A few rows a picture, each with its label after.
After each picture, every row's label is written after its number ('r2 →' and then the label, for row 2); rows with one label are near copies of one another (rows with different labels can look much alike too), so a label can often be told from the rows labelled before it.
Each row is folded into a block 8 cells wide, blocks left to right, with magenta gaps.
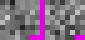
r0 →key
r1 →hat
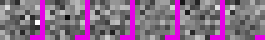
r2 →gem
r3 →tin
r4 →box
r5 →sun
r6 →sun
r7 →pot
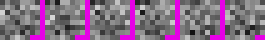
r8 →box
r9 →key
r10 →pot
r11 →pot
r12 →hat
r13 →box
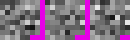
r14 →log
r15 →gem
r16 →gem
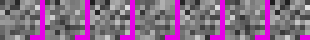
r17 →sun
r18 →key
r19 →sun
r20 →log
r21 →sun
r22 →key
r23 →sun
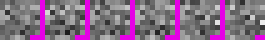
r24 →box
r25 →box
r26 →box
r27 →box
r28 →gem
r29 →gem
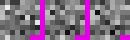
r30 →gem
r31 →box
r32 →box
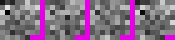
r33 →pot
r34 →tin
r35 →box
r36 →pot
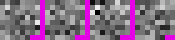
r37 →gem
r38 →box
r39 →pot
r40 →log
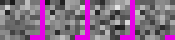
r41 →pot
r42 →sun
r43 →log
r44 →box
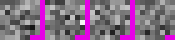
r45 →log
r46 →gem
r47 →box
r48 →hat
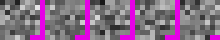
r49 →sun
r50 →gem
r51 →key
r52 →log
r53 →sun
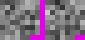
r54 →log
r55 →tin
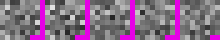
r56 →gem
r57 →gem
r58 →tin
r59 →box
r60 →hat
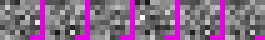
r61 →gem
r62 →hat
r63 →log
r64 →key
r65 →hat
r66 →hat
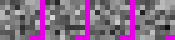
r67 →tin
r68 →key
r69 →box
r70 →log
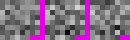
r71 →box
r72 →box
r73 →hat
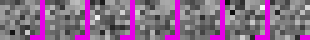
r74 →hat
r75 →tin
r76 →key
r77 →tin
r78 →tin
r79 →sun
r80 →sun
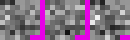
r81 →key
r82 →box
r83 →key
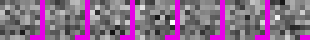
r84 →box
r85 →tin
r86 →box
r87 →gem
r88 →box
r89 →tin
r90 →key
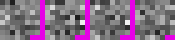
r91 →key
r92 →gem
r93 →gem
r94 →box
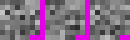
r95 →tin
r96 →log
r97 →box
